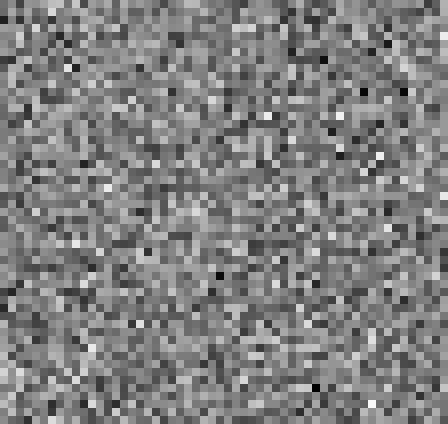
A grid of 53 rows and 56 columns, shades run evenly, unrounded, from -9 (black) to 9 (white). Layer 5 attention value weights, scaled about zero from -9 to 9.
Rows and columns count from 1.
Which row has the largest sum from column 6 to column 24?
14
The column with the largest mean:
25
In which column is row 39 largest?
38
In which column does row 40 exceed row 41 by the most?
40
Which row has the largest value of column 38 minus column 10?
49
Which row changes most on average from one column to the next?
21
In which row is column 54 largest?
27
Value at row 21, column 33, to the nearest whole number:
-5
